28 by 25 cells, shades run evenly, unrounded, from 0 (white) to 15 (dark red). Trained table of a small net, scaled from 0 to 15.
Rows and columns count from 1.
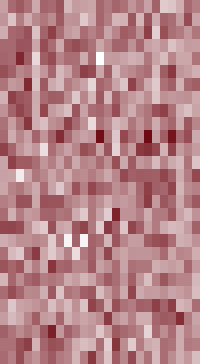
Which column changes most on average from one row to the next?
11
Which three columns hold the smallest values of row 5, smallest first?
13, 5, 21
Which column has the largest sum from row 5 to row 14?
22
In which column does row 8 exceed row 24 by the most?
2
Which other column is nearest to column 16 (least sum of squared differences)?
18
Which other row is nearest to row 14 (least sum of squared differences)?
24
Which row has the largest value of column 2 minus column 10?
8
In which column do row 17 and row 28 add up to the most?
15
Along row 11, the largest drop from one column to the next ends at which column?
20
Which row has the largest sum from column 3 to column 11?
4
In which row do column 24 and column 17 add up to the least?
9
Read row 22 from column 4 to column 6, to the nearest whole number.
9 10 8
